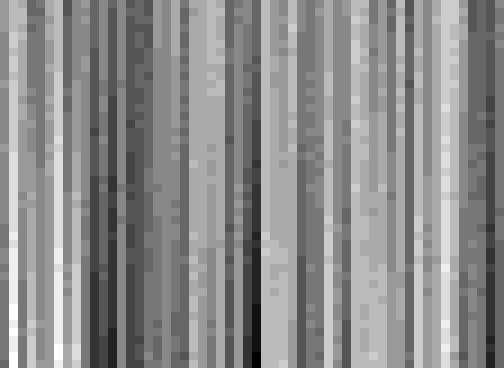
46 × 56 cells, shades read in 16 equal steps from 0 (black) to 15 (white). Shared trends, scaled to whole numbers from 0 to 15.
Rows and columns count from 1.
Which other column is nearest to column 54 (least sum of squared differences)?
17
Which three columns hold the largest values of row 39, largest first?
2, 7, 50
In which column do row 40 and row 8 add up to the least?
29
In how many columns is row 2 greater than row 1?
7
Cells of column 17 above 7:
1
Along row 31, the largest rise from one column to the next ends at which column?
30
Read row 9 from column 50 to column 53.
12 11 9 6
